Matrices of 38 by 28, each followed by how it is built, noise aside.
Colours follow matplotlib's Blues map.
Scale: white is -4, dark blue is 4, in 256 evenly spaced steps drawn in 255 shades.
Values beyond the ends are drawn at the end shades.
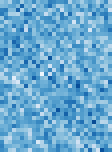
Toeplitz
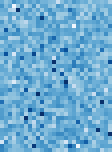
sparse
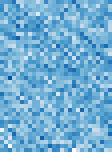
Toeplitz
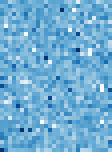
sparse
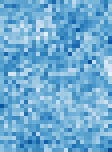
smooth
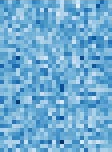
low rank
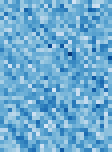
Toeplitz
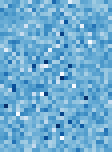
sparse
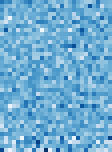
uneven rows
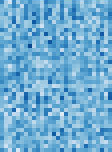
blocks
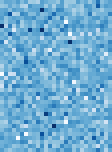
sparse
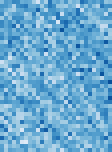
Toeplitz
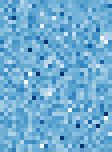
sparse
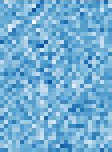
Hankel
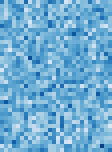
blocks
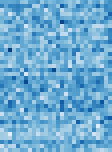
blocks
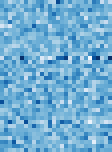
uneven rows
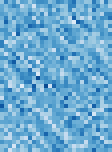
Toeplitz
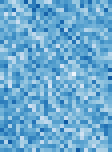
Toeplitz
